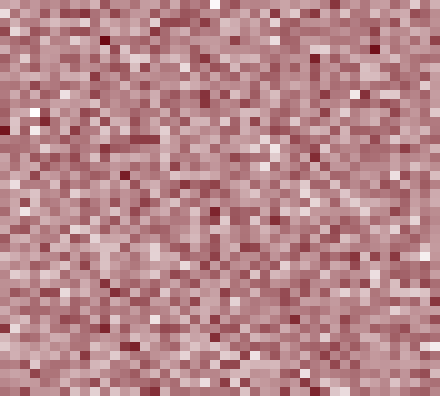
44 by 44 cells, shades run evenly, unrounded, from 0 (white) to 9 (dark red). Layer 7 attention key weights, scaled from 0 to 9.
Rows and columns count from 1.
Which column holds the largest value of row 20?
13
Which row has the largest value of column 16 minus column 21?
43
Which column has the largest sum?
32
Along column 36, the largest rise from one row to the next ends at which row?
12
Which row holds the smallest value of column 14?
7
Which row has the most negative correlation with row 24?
35
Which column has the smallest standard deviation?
39
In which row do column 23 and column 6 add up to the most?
33
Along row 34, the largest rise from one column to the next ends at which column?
44
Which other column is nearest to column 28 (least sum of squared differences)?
9
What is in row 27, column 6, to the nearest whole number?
5
